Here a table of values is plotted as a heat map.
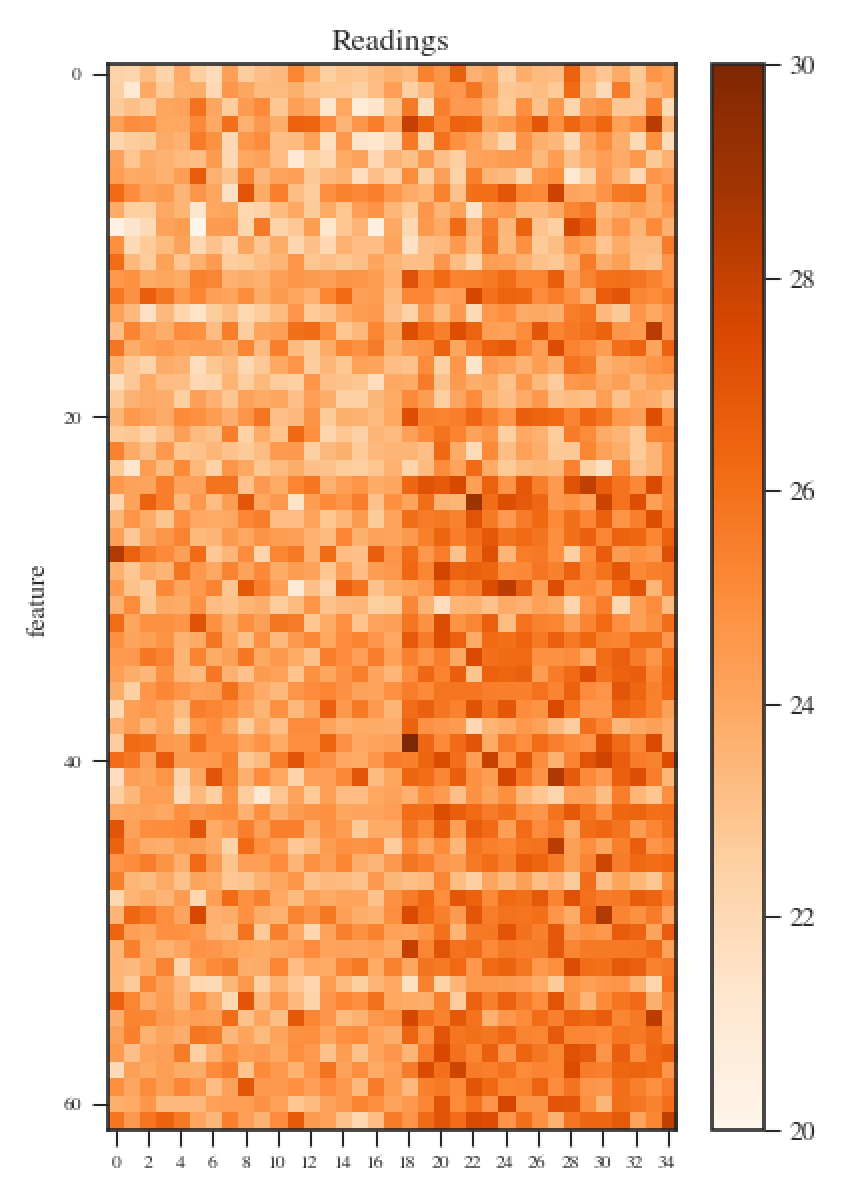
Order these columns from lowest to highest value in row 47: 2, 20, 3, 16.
2, 3, 16, 20
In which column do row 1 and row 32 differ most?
30
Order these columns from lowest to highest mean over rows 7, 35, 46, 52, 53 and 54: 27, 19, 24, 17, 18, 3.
18, 17, 3, 19, 27, 24
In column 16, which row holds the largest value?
28
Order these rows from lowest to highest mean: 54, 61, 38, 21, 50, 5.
5, 21, 38, 54, 50, 61
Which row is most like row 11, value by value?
47
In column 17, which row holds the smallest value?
4
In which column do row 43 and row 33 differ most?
22
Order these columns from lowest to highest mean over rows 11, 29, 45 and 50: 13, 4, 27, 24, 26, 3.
13, 3, 4, 26, 24, 27
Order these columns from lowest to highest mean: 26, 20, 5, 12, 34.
12, 5, 26, 34, 20
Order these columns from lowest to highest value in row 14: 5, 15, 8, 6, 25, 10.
5, 8, 6, 10, 25, 15
